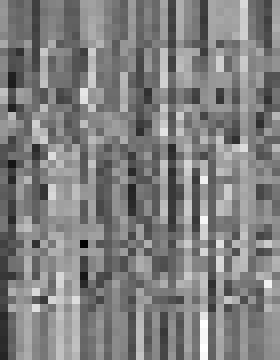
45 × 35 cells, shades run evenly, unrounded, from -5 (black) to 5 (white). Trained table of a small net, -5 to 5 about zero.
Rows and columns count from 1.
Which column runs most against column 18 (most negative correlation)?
21
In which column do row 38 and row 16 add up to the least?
33
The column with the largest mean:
31
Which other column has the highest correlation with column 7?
29
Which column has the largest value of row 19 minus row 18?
30
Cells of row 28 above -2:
32
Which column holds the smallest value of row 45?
1
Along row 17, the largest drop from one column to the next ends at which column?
22
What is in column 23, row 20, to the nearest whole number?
-1
